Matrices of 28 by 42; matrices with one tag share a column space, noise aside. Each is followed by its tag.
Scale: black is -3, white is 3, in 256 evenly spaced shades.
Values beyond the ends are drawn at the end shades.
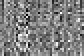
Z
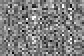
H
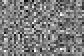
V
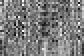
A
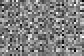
V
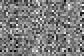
V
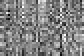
Z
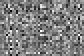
H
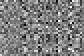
V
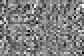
H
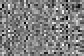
H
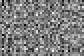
V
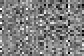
H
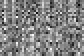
Z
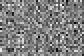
V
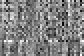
A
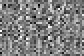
H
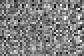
H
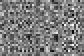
V
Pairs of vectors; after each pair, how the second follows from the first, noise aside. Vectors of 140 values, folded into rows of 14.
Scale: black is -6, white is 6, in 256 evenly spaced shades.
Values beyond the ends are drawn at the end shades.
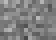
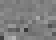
wrapped around, negated, partly zeroed.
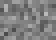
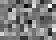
reversed, negated, scaled up.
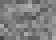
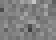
wrapped around, negated, partly zeroed.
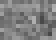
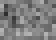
reversed.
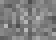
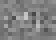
wrapped around, negated, partly zeroed.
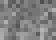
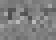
wrapped around, negated, partly zeroed.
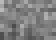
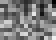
reversed, scaled up.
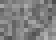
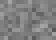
wrapped around, negated, shrunk.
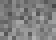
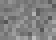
partly zeroed.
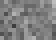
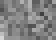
reversed.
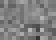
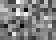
reversed, negated, scaled up.
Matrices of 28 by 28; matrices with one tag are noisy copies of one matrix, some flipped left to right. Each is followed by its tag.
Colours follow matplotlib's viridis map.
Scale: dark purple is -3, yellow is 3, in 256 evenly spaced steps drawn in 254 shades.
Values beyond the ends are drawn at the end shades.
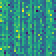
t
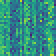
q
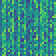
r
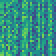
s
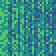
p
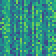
t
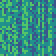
s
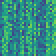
q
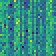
t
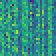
s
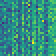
p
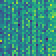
p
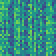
t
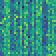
t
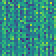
r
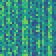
s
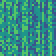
s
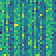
t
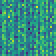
r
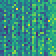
p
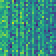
p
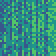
p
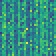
r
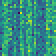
q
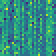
t
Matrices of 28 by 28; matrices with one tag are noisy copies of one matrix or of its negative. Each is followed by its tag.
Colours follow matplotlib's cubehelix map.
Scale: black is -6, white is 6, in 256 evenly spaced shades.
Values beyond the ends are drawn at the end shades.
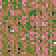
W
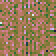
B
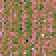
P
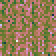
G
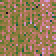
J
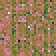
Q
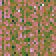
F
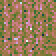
P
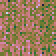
J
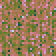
W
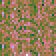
F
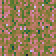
F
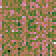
W
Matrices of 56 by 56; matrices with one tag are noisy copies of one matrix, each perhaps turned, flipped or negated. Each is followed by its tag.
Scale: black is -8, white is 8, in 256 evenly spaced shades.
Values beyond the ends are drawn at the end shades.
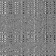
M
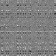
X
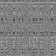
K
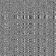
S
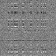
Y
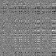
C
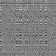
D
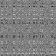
K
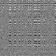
D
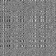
D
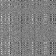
M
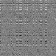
D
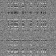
Y
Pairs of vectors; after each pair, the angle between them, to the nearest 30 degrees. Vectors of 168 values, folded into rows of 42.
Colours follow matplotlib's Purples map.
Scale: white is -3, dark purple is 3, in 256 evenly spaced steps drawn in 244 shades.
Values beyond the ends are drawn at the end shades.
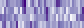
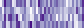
60 degrees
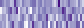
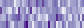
150 degrees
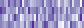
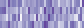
30 degrees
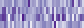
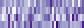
150 degrees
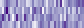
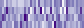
60 degrees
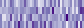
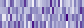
30 degrees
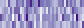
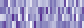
150 degrees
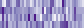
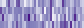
30 degrees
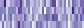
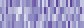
120 degrees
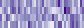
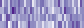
30 degrees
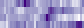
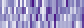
90 degrees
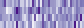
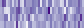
60 degrees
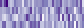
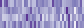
30 degrees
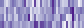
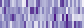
120 degrees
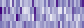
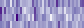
30 degrees
